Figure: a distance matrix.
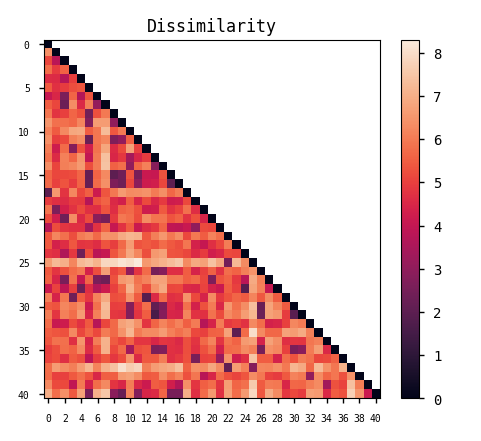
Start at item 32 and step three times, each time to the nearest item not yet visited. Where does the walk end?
1
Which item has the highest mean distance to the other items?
25
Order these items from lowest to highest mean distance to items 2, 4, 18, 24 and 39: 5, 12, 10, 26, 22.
5, 12, 26, 22, 10
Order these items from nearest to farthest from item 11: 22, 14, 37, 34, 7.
34, 14, 7, 22, 37
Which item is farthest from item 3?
10
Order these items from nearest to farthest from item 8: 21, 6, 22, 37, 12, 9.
9, 21, 12, 6, 22, 37
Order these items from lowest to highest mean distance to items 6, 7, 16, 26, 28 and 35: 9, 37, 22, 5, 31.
5, 31, 9, 22, 37
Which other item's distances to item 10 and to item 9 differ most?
40
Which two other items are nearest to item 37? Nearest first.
22, 25
